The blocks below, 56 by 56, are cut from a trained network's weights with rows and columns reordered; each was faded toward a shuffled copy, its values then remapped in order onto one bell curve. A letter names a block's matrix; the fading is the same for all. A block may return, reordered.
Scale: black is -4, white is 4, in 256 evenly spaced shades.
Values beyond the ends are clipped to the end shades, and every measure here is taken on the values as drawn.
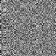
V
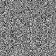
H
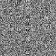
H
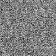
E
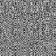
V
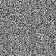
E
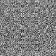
V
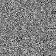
E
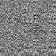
V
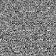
E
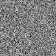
H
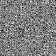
E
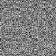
V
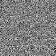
E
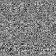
E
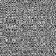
V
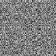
V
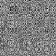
V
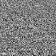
E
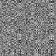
V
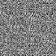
V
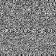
E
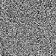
H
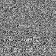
E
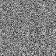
E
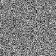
H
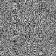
H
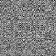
V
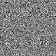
E
